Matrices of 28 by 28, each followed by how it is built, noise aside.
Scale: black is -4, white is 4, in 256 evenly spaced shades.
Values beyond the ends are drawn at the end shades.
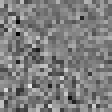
lower triangular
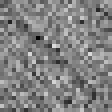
Toeplitz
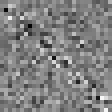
banded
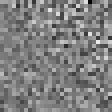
upper triangular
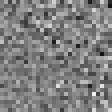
upper triangular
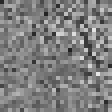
upper triangular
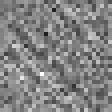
Toeplitz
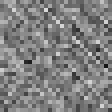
Toeplitz
